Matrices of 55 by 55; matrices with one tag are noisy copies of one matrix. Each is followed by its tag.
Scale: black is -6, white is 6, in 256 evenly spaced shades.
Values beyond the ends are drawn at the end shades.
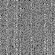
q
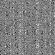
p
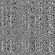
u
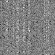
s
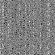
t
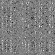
u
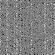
q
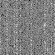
q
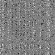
t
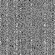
q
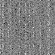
t
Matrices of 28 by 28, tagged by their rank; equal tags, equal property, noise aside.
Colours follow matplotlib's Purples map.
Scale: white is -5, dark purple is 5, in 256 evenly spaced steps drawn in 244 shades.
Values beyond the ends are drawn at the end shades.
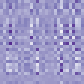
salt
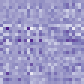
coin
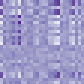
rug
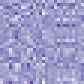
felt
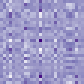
salt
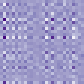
rug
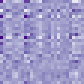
salt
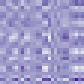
salt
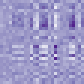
rug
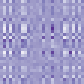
rug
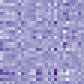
salt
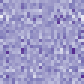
felt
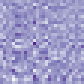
coin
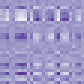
rug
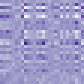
rug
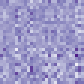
coin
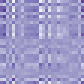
rug
